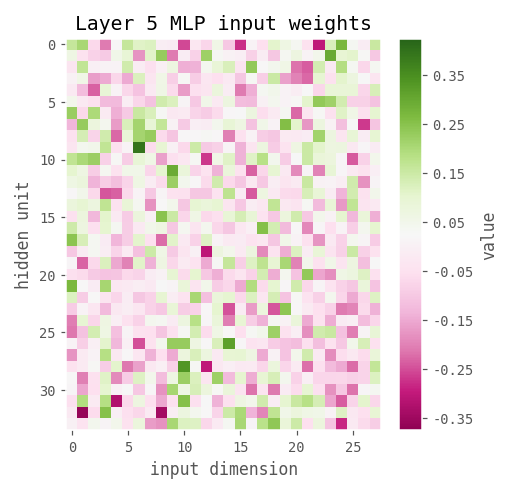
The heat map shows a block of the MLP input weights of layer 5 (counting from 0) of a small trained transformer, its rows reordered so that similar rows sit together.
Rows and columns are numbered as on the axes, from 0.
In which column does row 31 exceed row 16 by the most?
21
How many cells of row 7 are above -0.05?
20
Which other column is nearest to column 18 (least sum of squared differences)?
27
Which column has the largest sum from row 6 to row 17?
6
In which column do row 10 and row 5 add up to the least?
25
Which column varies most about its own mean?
1
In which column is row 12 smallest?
26
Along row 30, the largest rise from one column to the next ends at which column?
9
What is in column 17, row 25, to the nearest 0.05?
0.05
